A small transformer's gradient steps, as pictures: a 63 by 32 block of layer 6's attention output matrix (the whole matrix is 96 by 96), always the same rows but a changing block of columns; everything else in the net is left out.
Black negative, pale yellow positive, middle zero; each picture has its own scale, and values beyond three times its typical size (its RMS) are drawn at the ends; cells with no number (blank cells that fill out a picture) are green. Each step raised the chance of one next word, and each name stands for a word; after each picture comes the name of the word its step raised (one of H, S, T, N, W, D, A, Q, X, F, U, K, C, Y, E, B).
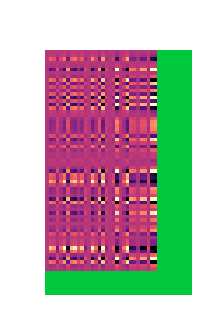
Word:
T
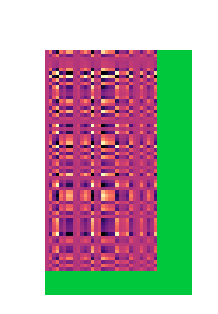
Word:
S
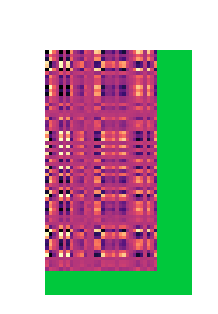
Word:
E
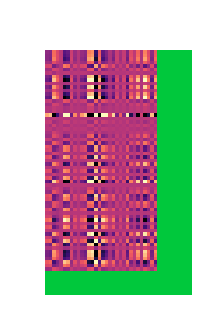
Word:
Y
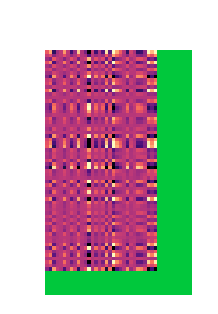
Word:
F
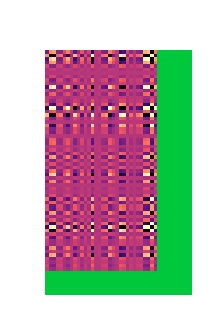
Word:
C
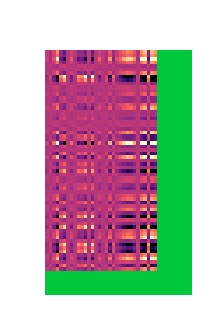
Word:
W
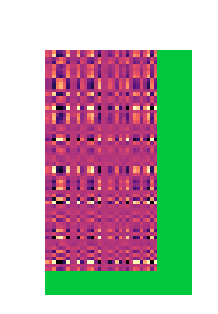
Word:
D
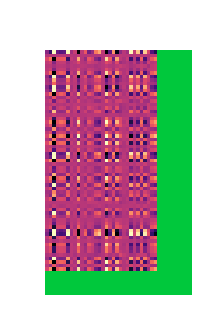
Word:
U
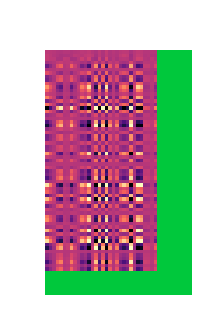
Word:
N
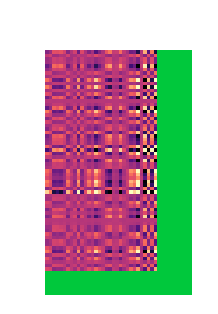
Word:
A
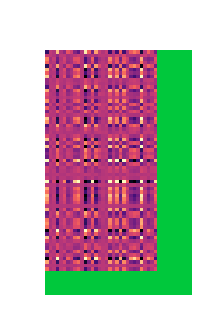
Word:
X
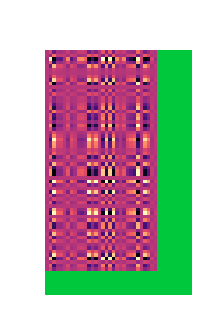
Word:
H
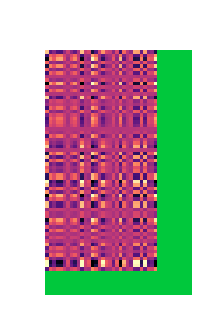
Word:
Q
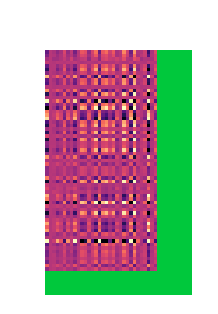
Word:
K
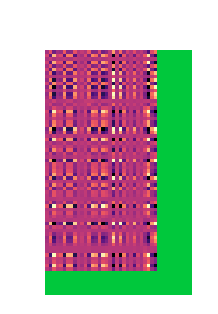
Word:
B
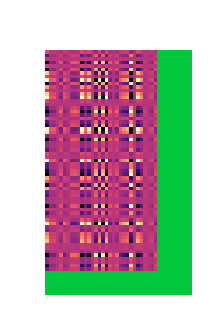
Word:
B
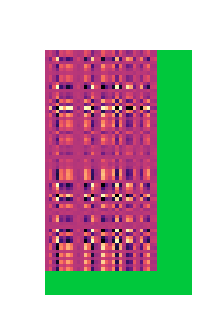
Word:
N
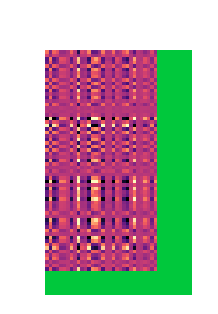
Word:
X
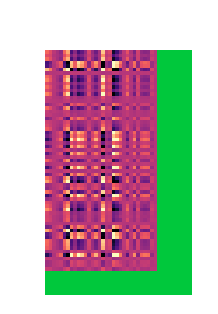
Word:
E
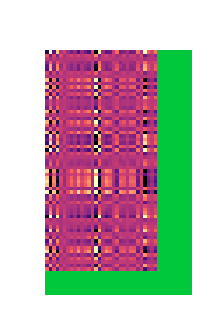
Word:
A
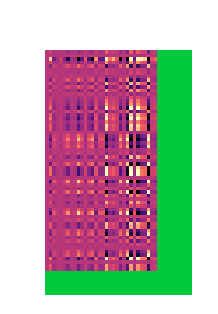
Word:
H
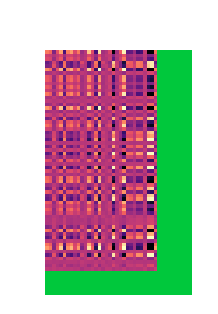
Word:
E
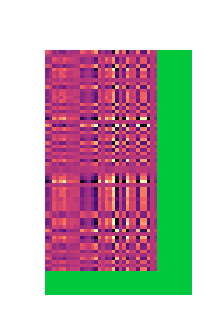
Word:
X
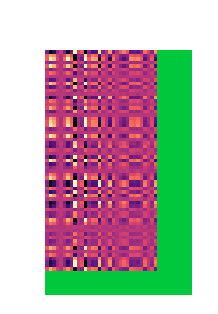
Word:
Q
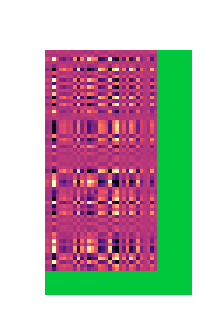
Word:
T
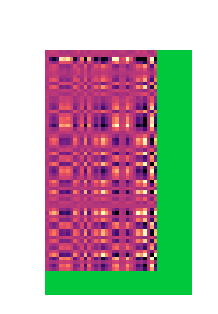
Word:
H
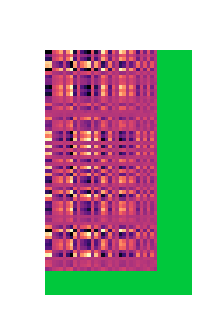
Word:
E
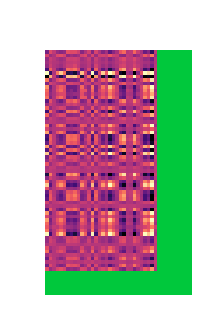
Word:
S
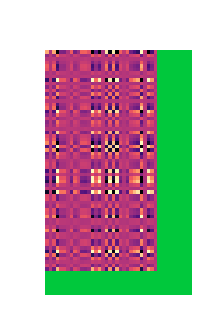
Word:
A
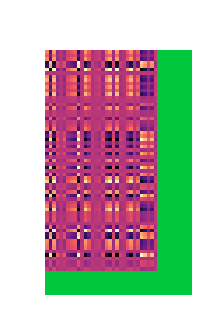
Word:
E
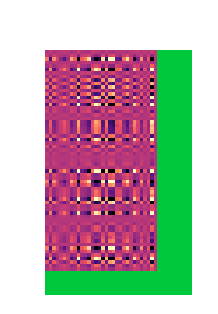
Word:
T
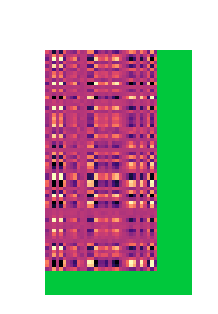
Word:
Q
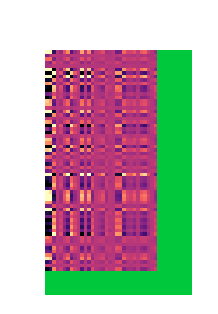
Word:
S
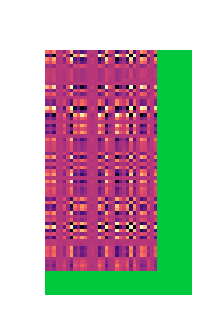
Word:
C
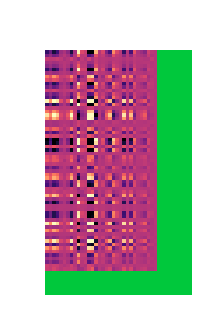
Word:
K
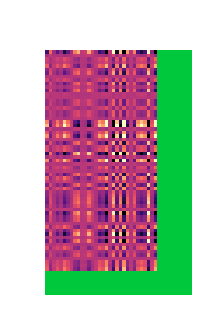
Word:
U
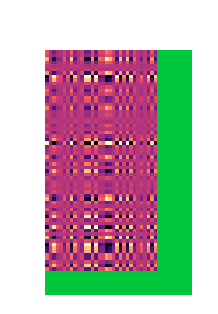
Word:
W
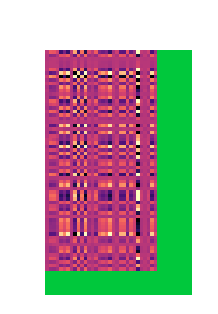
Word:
S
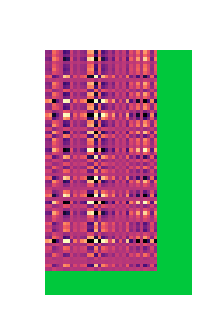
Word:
K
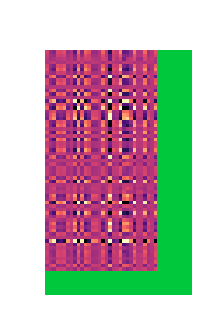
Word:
K
